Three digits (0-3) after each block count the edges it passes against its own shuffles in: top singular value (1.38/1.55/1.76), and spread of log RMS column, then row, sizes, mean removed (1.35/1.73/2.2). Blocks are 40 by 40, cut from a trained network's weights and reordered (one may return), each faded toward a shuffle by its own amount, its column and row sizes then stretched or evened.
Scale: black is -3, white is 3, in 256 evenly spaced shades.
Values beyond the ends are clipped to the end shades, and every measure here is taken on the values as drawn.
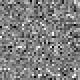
1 0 2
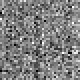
0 0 0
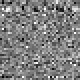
3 2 2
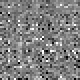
0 2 3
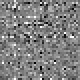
2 2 3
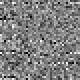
2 1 2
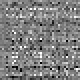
2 3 3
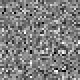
2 2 1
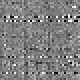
2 0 3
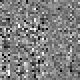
1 3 1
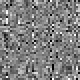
3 3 1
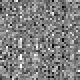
2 2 1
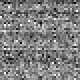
2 1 0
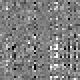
3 3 3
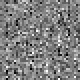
0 3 0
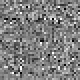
1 1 2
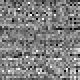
2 0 2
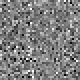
0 2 2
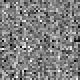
0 1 1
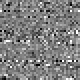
0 0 3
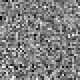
0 0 1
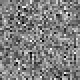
1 2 0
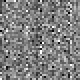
0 2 0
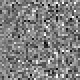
0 2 1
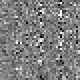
0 3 1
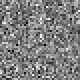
0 0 0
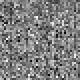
0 1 0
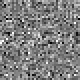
1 0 2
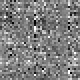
0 3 0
